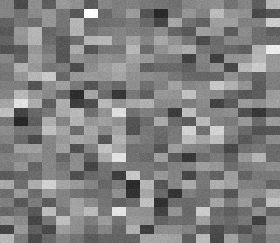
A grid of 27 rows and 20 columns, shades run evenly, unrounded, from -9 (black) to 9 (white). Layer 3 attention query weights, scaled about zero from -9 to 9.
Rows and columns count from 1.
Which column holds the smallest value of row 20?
9
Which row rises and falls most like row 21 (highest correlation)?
15
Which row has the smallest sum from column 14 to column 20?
26
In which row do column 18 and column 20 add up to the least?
13
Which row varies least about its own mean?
19
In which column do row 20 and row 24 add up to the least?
14
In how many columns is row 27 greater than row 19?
8
